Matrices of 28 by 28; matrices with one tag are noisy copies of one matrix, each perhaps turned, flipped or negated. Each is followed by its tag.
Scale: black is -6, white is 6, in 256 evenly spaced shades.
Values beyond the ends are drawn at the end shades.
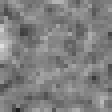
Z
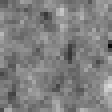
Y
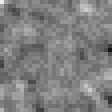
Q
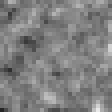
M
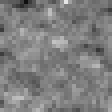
Y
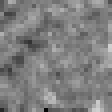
M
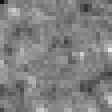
Q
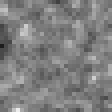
Z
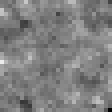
Q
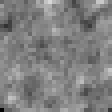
Q
